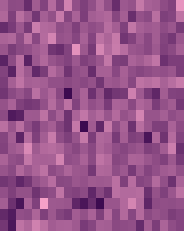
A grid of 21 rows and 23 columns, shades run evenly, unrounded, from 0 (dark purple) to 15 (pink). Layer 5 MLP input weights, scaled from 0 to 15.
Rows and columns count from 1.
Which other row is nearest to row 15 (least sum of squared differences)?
14
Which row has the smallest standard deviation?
16
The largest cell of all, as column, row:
6, 19
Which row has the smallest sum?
9
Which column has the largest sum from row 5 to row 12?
18
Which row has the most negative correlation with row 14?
1
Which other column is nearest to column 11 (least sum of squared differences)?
13
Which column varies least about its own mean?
21
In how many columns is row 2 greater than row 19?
12
